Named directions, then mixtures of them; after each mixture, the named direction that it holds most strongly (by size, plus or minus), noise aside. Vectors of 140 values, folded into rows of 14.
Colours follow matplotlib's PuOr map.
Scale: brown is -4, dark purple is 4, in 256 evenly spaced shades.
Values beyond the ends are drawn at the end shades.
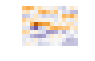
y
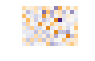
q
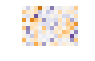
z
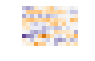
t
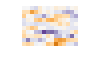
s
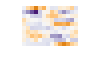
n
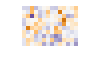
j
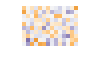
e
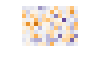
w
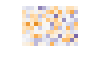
w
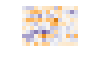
t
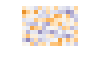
s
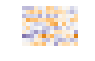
t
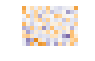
e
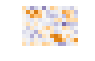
n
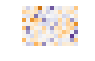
z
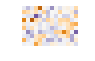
z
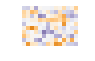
s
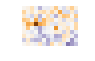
w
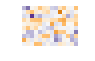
t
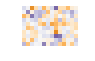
j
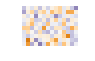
e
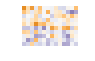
y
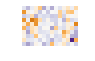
z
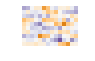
t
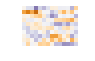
n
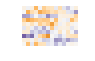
t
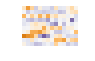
t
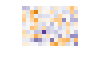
s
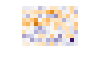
w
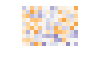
j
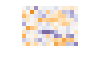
s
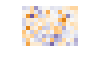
j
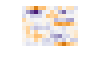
n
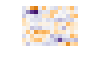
n
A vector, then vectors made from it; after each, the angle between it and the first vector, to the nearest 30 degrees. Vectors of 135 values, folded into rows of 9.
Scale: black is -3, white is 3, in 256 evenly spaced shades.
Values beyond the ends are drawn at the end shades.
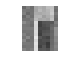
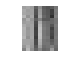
120 degrees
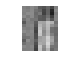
150 degrees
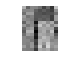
150 degrees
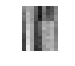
120 degrees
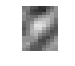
90 degrees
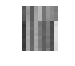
60 degrees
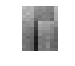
120 degrees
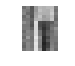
30 degrees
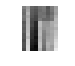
120 degrees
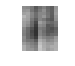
120 degrees
